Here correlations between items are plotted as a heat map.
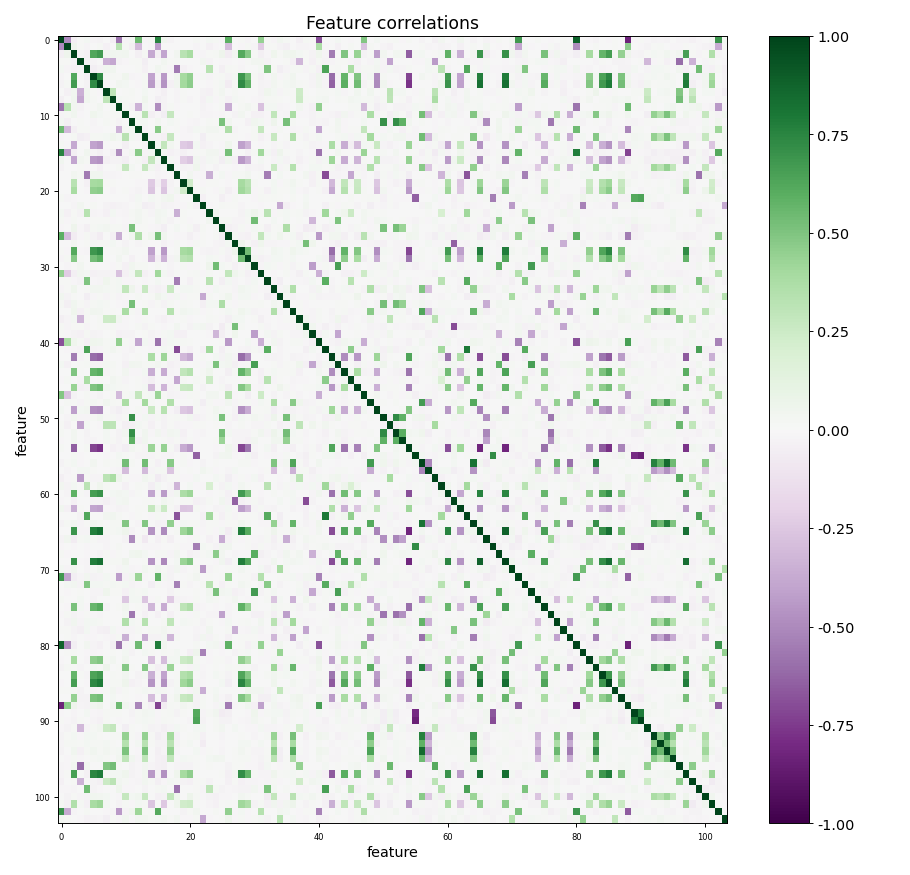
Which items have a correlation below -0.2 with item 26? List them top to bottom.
1, 9, 40, 88
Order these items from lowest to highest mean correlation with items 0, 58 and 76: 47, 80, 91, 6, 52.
52, 6, 91, 47, 80
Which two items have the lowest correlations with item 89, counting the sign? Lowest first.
55, 67
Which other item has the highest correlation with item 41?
63
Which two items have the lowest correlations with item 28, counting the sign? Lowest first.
54, 42
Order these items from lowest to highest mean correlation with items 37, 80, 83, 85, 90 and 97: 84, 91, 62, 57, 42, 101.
42, 62, 57, 91, 101, 84
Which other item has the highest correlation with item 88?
40
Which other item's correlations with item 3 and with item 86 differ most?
96
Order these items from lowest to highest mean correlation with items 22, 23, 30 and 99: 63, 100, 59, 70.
70, 100, 59, 63
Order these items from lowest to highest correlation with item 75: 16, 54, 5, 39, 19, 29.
54, 16, 39, 19, 29, 5
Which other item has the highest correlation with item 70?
81
